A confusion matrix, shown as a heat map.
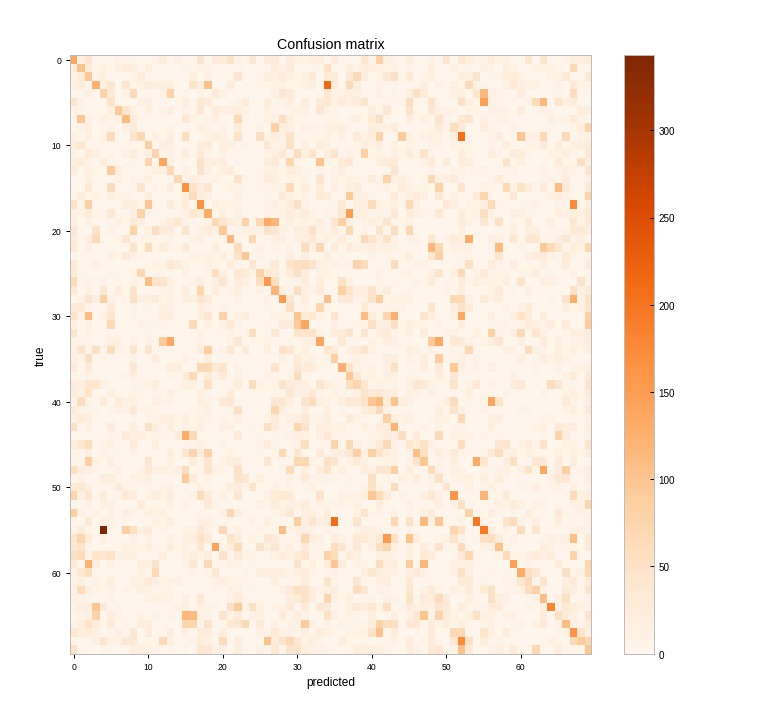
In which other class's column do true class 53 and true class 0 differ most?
41
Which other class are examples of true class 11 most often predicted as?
39
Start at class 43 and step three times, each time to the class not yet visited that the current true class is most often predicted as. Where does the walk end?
69
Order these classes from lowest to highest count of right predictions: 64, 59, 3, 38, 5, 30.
5, 38, 30, 3, 59, 64
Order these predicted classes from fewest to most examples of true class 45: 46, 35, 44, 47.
44, 46, 47, 35
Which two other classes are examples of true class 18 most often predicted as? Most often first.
37, 9
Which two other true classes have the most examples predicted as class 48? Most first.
22, 33
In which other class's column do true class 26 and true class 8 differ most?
10
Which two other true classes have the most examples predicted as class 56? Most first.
40, 32
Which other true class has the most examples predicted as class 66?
48
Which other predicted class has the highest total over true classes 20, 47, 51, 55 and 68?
4
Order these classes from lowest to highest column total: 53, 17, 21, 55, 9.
9, 21, 53, 55, 17
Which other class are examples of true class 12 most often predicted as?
33
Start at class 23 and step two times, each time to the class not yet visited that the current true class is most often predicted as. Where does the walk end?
15
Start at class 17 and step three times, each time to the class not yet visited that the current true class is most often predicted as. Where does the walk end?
27
